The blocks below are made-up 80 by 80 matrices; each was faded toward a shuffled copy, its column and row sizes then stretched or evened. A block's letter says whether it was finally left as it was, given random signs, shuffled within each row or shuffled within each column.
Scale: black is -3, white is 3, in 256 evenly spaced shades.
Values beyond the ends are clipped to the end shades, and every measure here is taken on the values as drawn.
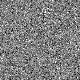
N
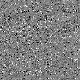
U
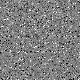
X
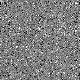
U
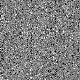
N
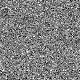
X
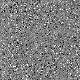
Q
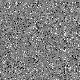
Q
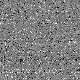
X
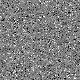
N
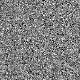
Q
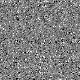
Q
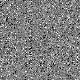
Q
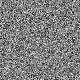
X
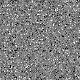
Q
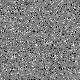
X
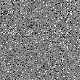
U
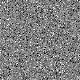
N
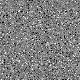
X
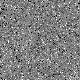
N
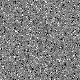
N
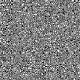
U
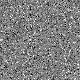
N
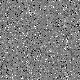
N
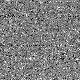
X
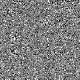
U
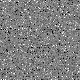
X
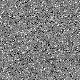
X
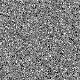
N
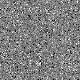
Q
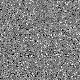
X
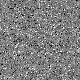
X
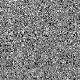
U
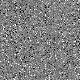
N
